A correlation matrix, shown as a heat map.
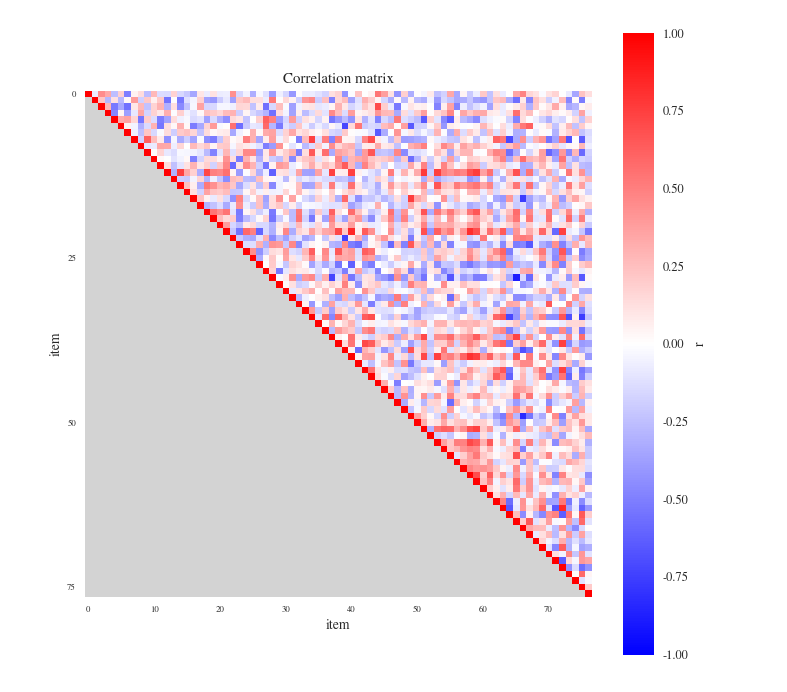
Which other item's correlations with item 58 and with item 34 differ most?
12
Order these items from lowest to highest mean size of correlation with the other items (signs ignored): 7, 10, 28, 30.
30, 10, 7, 28
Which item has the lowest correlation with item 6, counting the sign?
44
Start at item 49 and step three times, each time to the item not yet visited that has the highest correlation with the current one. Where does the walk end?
11
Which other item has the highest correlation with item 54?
51
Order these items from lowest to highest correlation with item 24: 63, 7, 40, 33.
33, 40, 7, 63
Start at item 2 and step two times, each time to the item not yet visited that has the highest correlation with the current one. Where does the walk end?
0
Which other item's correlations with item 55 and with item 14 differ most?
2
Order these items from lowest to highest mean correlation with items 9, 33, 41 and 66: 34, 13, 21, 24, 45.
13, 45, 21, 24, 34
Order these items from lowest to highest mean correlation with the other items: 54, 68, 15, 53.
68, 15, 54, 53
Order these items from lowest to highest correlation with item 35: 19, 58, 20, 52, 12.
52, 19, 20, 58, 12
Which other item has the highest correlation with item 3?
65
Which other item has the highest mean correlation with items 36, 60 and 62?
43
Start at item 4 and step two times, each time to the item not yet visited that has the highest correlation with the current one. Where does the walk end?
5
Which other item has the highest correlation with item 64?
75
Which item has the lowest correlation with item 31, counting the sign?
55
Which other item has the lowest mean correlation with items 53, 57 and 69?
26
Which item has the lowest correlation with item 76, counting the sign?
21
